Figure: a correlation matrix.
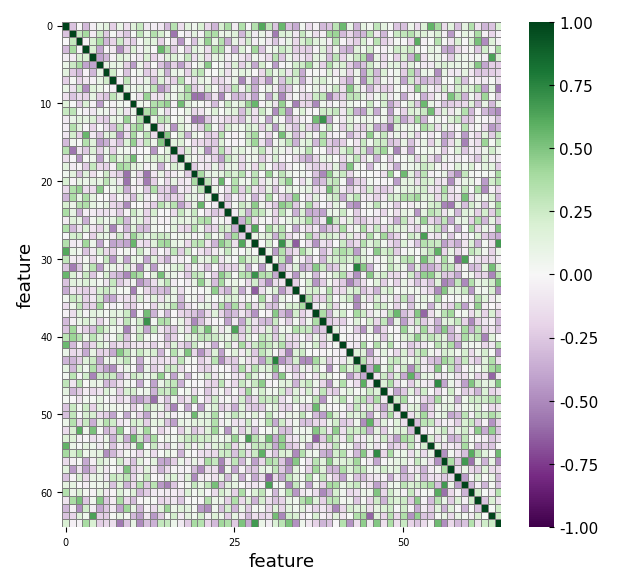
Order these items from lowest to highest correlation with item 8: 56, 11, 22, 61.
22, 11, 56, 61
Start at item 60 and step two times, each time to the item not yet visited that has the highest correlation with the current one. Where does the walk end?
46
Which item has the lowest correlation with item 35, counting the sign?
43
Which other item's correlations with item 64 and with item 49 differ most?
28
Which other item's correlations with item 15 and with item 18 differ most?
14
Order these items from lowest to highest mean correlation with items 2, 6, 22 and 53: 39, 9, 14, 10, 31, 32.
9, 31, 14, 10, 32, 39
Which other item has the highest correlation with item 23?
20
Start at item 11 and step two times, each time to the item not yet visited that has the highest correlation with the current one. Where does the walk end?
0
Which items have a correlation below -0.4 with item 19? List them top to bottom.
9, 12, 38, 58
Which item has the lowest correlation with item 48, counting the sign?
13
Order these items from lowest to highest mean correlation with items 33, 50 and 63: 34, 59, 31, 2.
59, 34, 2, 31
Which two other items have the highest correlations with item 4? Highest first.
63, 52
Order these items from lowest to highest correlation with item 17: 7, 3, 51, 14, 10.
3, 51, 14, 7, 10
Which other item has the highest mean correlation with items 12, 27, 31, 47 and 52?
38
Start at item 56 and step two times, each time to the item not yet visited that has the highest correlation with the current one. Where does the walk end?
30
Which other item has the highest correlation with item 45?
51
